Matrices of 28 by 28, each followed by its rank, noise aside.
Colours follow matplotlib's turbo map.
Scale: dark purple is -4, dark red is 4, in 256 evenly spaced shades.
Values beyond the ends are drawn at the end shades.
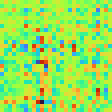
four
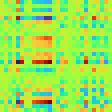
two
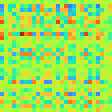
two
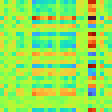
one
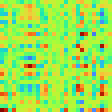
three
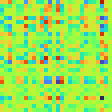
two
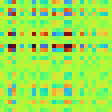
one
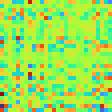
four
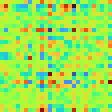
three
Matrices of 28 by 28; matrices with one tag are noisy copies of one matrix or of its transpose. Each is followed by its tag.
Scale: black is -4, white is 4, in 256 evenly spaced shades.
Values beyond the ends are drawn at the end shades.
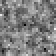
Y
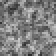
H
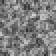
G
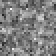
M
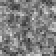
Y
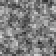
Y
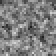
G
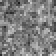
H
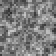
H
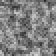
Y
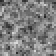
G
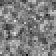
G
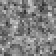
M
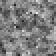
Y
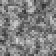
M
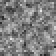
H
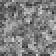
H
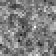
Y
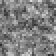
Y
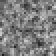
G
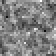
Y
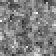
Y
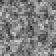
G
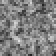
M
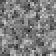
G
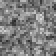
M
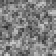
G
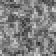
Y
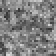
Y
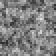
M
